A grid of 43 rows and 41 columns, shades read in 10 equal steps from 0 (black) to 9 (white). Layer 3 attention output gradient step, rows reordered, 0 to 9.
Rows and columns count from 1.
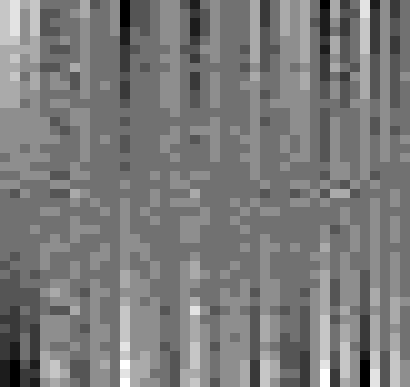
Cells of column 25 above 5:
3
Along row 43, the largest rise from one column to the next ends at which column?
38
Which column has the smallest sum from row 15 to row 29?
7
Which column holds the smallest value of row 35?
2
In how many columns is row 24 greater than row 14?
11
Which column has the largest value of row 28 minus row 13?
33
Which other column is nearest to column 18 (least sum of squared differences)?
39
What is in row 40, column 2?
1
